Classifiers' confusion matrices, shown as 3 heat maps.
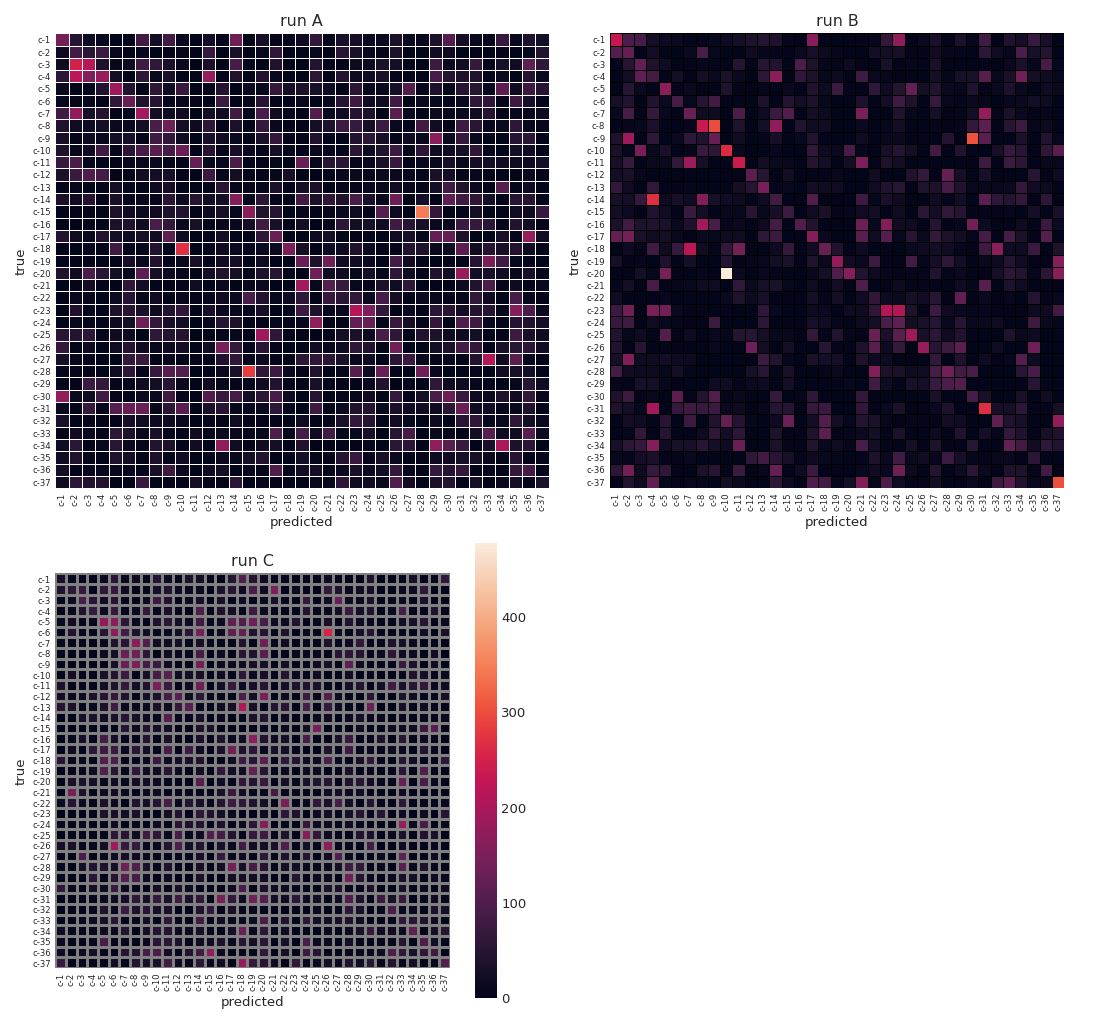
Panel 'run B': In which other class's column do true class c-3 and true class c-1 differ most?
c-24
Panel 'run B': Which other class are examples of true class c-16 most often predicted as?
c-8
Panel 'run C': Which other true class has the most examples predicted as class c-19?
c-16
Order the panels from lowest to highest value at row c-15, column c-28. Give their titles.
run C, run B, run A
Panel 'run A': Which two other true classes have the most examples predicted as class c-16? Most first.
c-25, c-7
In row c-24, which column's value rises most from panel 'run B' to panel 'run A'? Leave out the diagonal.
c-20
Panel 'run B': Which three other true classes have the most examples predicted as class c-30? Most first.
c-9, c-16, c-28
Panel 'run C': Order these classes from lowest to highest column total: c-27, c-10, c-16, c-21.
c-21, c-27, c-16, c-10
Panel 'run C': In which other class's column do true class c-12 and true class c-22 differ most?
c-20
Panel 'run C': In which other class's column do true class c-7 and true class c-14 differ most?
c-8
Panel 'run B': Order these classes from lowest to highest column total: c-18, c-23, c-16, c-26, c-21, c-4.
c-16, c-26, c-18, c-23, c-21, c-4
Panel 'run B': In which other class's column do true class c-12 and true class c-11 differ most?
c-7
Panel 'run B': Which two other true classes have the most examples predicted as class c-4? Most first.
c-14, c-31
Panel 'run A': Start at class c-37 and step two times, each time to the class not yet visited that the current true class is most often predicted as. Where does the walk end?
c-13
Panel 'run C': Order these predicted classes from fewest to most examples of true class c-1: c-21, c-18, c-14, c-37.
c-21, c-14, c-37, c-18
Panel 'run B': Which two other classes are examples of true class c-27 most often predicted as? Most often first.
c-2, c-34
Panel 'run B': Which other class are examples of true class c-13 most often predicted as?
c-28
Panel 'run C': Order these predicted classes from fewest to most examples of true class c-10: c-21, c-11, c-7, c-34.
c-21, c-34, c-7, c-11
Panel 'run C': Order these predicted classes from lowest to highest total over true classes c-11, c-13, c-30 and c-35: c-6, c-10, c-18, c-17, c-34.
c-34, c-17, c-6, c-10, c-18
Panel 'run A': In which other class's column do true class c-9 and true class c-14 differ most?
c-29
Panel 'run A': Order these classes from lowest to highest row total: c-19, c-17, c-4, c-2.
c-2, c-19, c-17, c-4
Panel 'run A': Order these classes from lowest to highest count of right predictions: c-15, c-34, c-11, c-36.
c-36, c-11, c-15, c-34
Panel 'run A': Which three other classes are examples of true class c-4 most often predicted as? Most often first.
c-2, c-12, c-3
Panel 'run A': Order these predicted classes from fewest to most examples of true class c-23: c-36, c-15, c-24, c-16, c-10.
c-15, c-16, c-10, c-36, c-24
